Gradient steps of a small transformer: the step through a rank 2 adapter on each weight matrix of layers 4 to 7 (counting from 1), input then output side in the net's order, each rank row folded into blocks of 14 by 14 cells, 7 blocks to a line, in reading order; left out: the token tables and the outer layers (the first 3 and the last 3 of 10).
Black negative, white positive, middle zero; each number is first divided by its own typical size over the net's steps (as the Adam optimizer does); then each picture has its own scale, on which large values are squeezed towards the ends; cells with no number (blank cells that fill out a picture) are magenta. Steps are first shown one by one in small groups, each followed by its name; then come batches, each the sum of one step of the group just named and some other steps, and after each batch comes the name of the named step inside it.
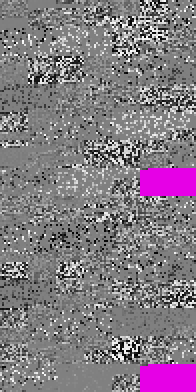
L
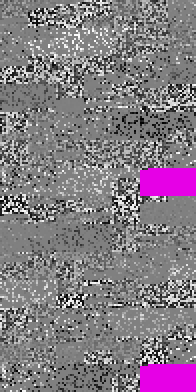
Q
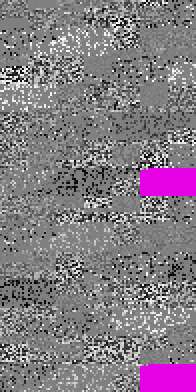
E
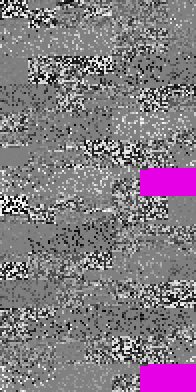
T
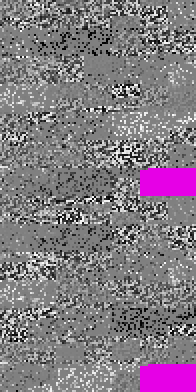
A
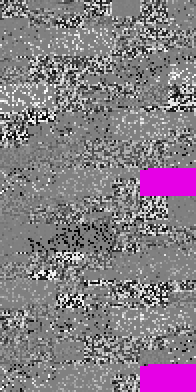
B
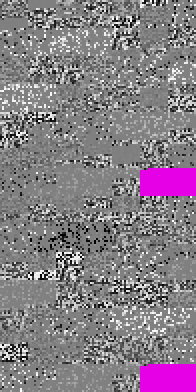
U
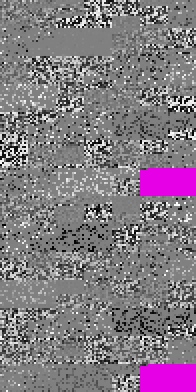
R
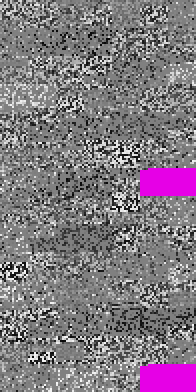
A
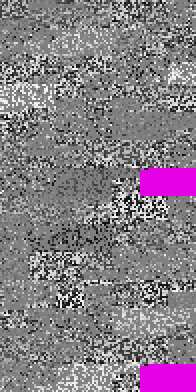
B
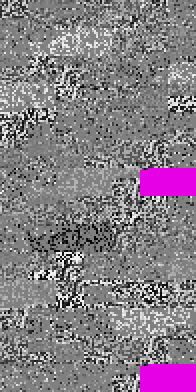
B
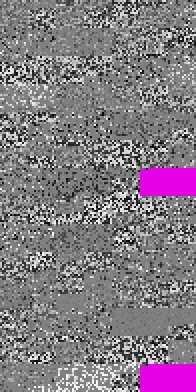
L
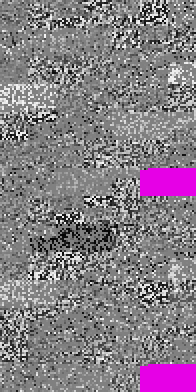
U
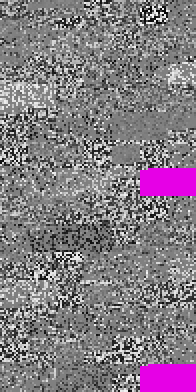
E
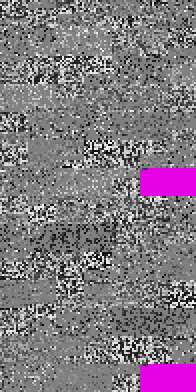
L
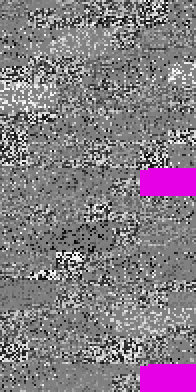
E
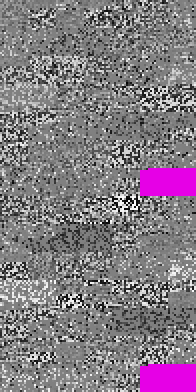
Q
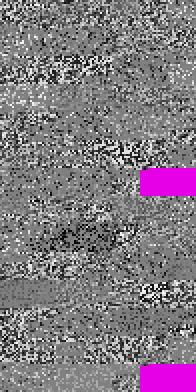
L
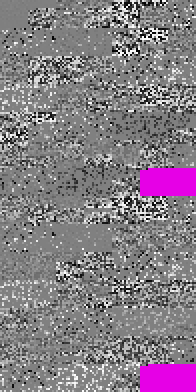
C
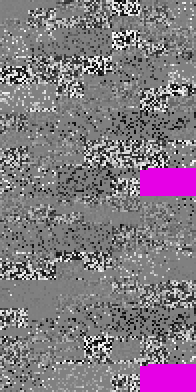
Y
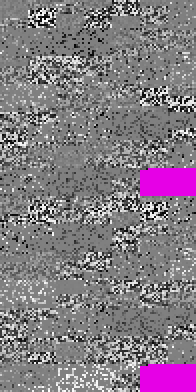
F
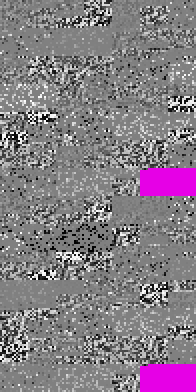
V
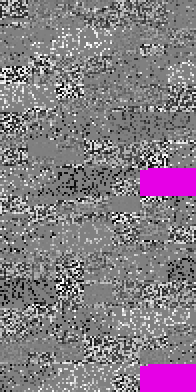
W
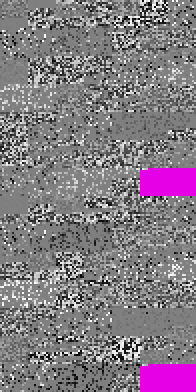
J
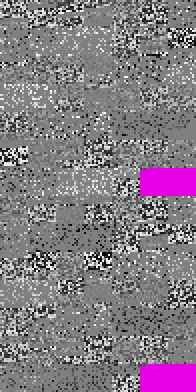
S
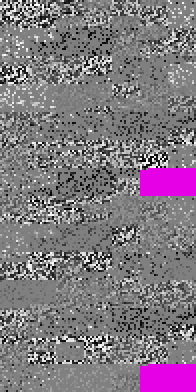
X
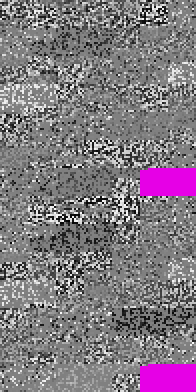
X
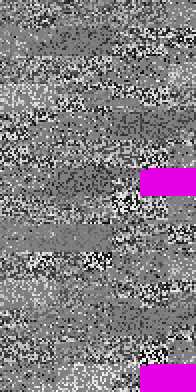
X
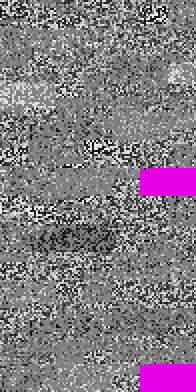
W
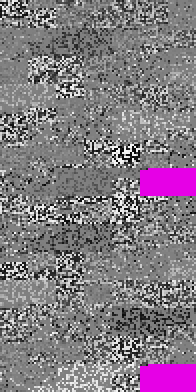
F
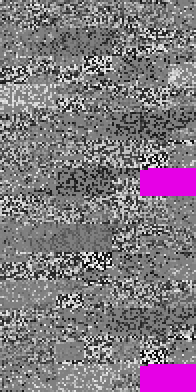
X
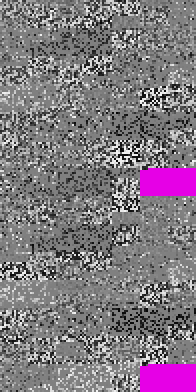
Y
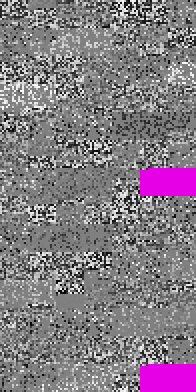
W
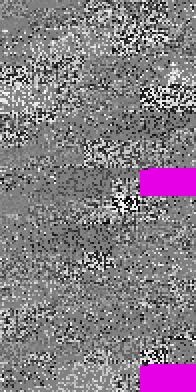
C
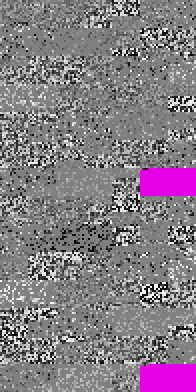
V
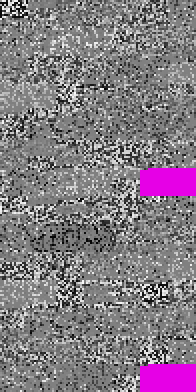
Y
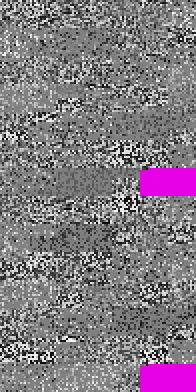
X
